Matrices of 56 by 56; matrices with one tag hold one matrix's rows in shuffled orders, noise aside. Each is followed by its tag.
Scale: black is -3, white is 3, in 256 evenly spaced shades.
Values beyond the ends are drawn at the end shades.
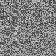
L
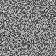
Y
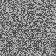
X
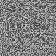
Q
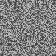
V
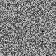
V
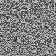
L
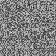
Q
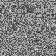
X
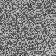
X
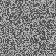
Q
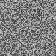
L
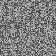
V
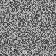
Y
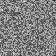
V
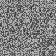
Q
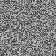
L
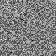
V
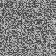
X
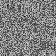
Q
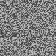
L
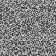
Y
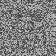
X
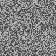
Y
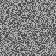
Y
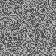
V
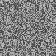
V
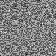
L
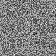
Q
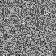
V
